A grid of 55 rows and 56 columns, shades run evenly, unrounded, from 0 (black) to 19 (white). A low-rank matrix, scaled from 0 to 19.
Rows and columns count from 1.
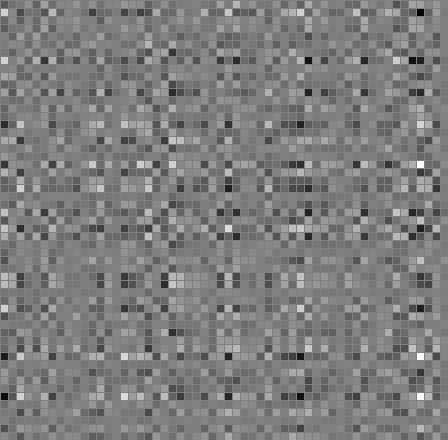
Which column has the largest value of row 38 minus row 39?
53
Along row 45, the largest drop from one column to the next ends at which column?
29
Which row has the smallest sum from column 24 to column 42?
24
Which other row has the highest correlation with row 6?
17
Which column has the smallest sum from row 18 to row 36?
21
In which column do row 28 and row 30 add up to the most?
19
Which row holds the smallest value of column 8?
12
